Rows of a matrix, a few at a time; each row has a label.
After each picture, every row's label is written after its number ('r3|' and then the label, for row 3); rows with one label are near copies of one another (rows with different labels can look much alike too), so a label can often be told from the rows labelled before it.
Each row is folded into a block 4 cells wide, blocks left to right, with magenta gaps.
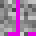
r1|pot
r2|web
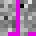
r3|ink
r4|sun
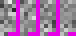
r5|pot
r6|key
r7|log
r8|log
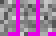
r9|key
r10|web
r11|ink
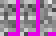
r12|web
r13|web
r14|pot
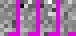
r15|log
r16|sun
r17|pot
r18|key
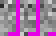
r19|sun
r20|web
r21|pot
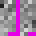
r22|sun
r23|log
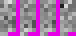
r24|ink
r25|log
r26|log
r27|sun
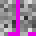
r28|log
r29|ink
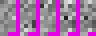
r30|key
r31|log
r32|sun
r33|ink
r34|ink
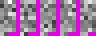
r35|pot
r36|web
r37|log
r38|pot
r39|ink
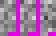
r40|key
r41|key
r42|ink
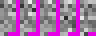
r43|pot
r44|pot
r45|pot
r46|ink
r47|web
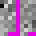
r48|sun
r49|log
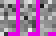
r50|web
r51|ink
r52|sun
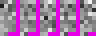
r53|sun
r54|web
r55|ink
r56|web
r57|pot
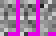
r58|web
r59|web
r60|sun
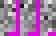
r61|pot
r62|sun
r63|ink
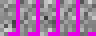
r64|log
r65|key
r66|ink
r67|key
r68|key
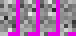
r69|ink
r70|pot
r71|pot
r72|log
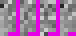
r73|sun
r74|key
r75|web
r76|sun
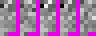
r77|sun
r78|pot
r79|sun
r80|sun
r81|key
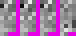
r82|sun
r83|sun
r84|sun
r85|log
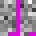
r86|ink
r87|pot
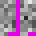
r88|log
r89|ink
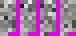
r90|ink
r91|sun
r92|pot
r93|log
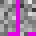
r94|key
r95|pot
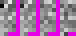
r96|sun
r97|sun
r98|pot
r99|web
